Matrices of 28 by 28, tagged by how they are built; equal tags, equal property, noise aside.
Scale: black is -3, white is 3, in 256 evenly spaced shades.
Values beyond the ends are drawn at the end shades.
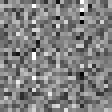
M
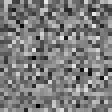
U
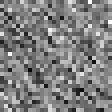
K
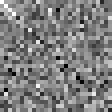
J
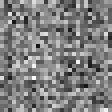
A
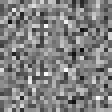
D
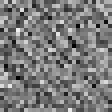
K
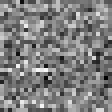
A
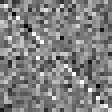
J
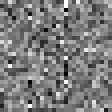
M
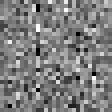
M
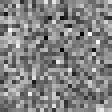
D
